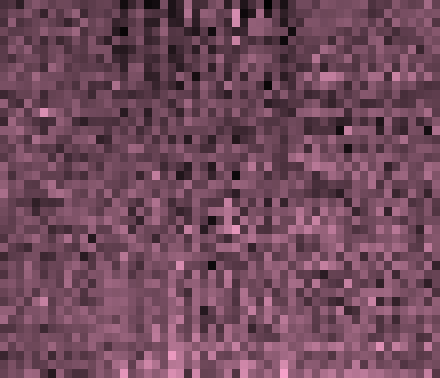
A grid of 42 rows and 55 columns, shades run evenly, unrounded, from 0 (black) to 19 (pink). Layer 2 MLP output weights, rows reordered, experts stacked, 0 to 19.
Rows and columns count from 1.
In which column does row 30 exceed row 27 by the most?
23
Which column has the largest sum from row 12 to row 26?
38
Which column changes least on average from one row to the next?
21
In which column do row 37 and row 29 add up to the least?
6
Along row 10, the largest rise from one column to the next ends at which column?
35
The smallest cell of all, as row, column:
1, 34
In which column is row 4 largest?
10
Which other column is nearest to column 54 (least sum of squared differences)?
43
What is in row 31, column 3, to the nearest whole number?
8
